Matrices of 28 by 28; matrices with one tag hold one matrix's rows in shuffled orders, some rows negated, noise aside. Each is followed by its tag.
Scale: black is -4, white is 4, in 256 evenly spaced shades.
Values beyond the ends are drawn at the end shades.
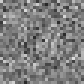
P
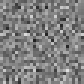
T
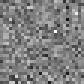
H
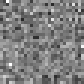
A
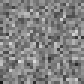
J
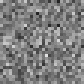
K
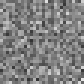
K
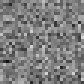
K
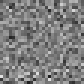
J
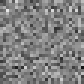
A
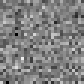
A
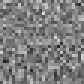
K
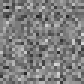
K
